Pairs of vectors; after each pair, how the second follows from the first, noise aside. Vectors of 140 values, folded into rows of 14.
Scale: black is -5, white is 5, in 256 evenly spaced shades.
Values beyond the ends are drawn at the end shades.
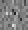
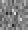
negated.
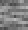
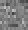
reversed, partly zeroed.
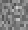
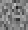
negated.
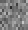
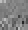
negated, partly zeroed.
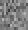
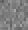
wrapped around, negated, shrunk.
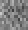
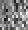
wrapped around, negated, scaled up.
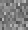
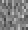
shuffled.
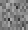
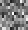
wrapped around, negated, scaled up.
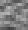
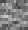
wrapped around, negated.
